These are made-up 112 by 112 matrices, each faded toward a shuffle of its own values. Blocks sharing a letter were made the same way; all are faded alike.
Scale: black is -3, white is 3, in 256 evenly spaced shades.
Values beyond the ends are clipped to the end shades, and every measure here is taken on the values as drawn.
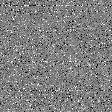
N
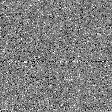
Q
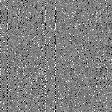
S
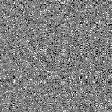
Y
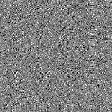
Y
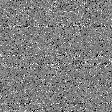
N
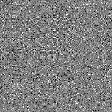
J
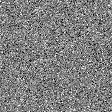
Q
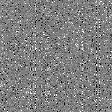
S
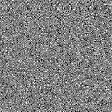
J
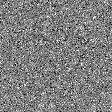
Q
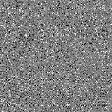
Y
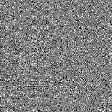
Y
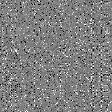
S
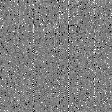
S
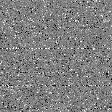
N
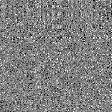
Y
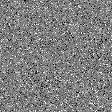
N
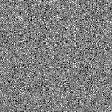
Y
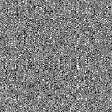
Y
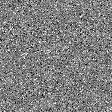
Q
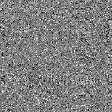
J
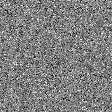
Q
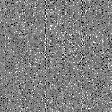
S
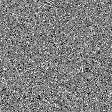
Q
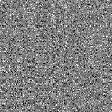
Y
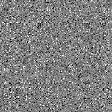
J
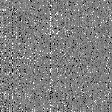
S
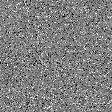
N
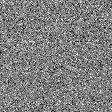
Q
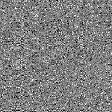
J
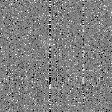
S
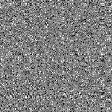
Y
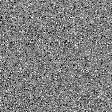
Q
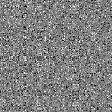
J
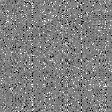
S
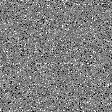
N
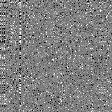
S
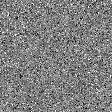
Q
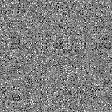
Y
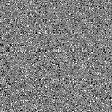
Y
